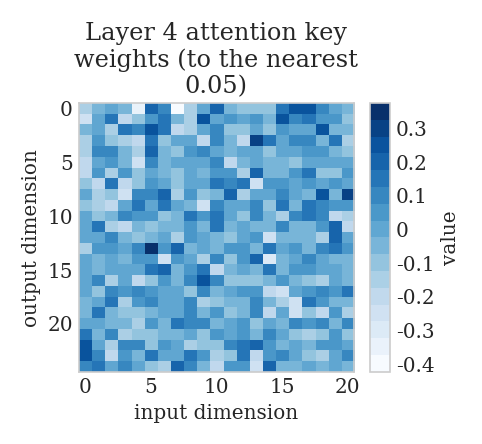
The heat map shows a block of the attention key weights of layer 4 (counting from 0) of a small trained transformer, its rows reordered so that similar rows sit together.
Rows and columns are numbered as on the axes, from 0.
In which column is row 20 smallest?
4
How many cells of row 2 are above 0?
7
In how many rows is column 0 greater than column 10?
10
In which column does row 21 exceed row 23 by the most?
2
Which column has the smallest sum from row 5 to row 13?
0
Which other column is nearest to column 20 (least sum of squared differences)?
11
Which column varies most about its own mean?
13
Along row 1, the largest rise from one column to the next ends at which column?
9
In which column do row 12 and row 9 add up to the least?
14
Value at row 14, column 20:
-0.05
